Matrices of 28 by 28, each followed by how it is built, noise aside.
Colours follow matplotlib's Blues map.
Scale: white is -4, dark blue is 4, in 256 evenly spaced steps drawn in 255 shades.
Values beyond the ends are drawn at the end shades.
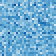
uneven rows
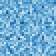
low rank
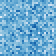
repeating rows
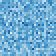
repeating columns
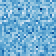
repeating columns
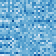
low rank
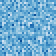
repeating columns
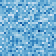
repeating columns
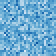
repeating rows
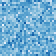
noise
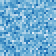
repeating rows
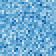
noise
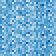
repeating rows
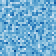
noise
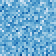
noise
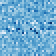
uneven rows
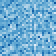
repeating rows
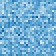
repeating columns
